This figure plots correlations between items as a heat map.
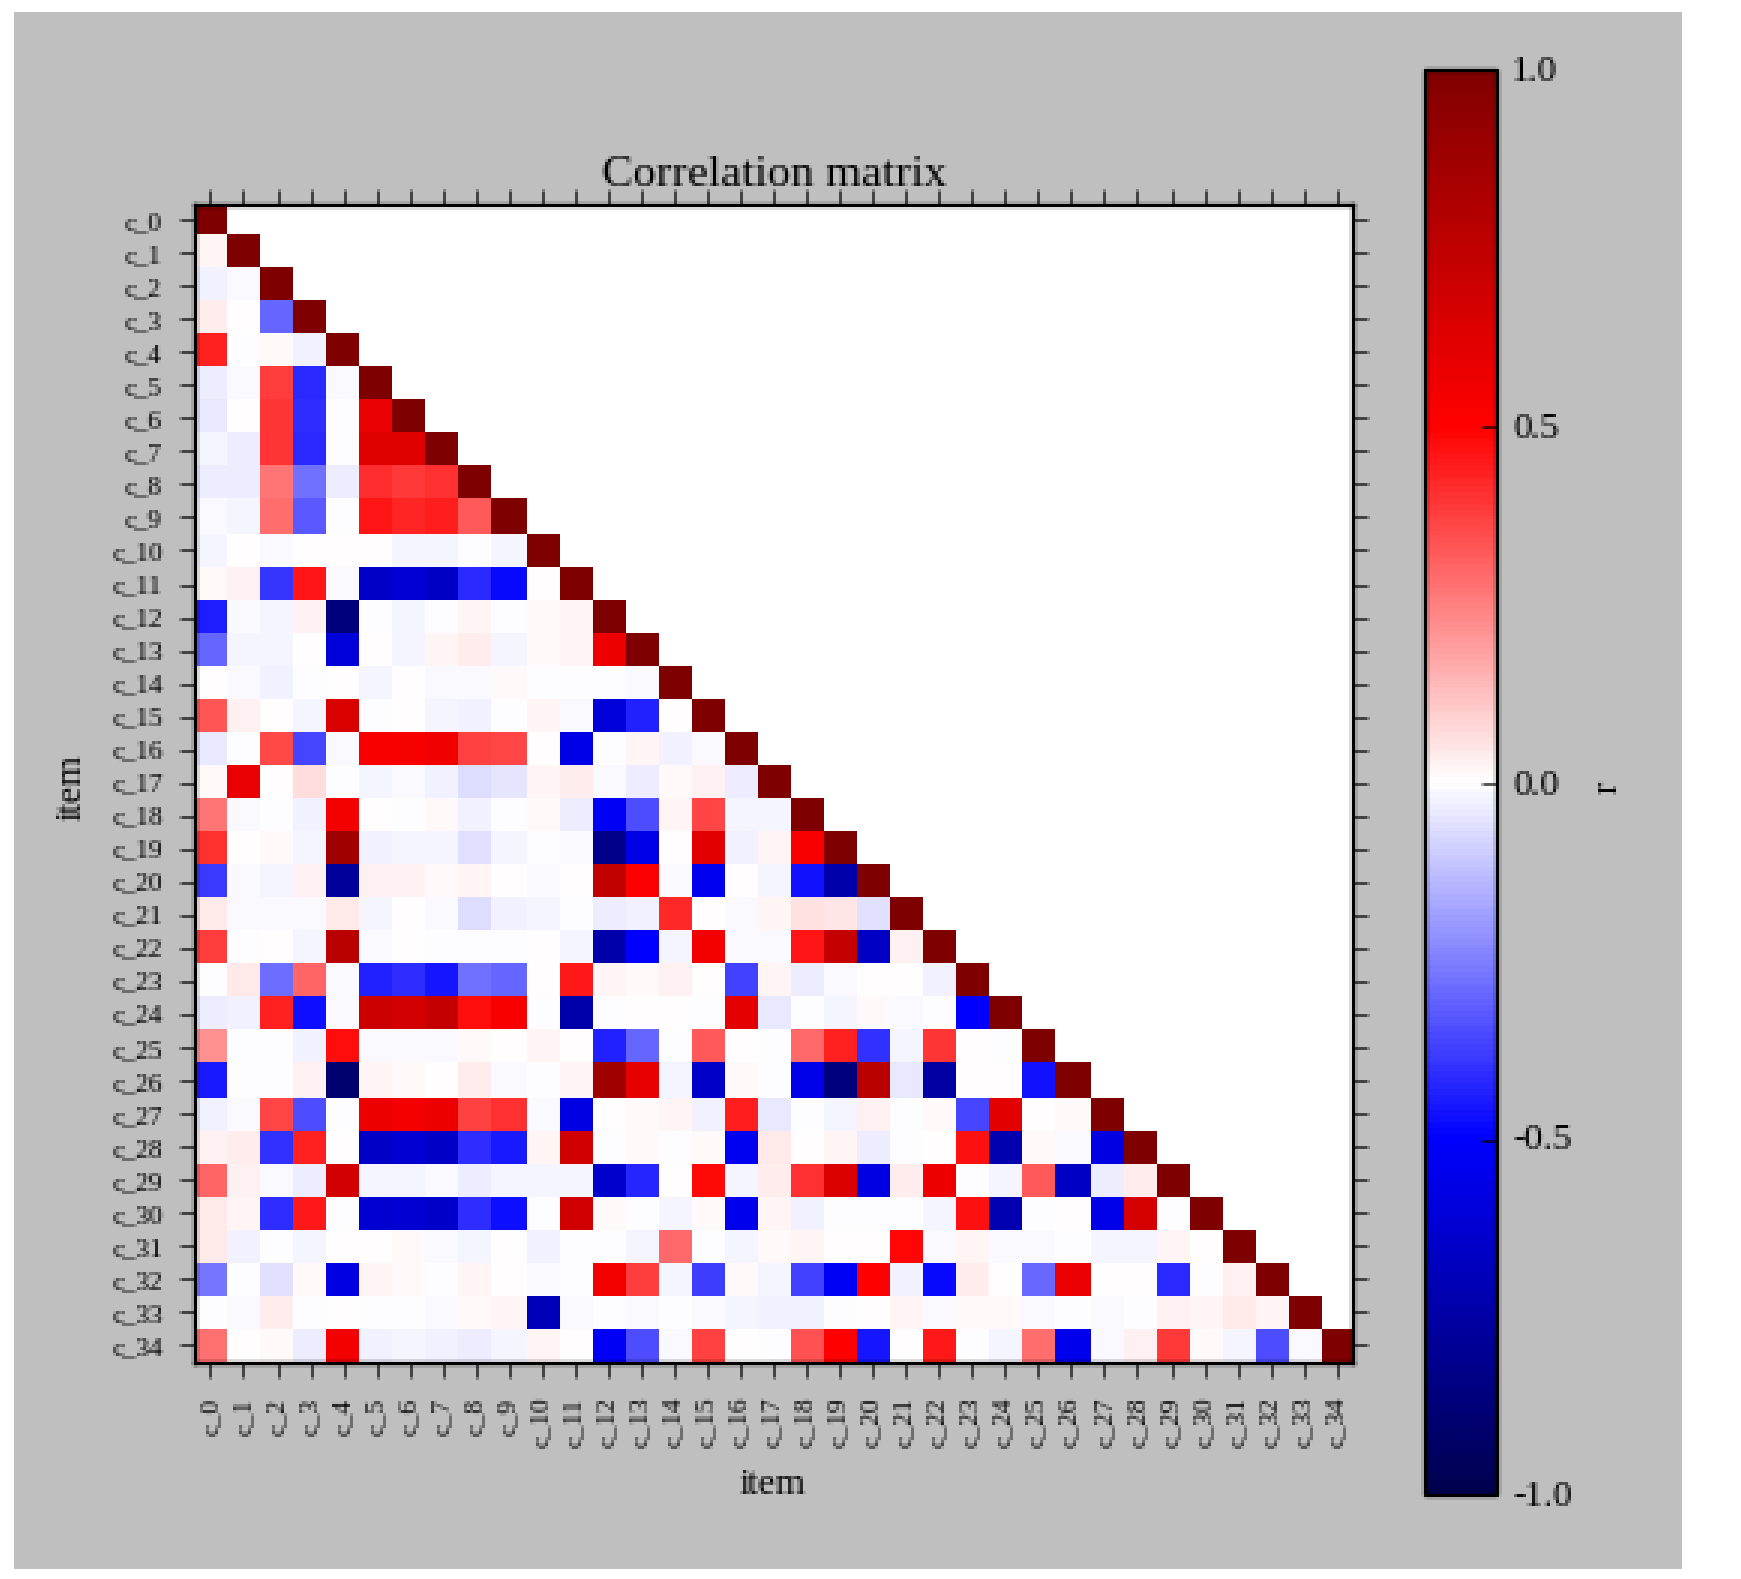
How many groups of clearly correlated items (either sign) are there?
5
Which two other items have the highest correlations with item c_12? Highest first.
c_26, c_20
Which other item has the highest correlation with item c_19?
c_4
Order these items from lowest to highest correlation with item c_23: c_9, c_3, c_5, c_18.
c_5, c_9, c_18, c_3
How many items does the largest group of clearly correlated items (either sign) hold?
14
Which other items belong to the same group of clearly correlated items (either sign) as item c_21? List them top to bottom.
c_14, c_31
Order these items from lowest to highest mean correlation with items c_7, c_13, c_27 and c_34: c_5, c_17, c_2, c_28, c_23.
c_28, c_23, c_17, c_2, c_5
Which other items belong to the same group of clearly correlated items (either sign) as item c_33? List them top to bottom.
c_10
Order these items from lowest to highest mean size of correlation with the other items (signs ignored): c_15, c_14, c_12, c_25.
c_14, c_25, c_15, c_12
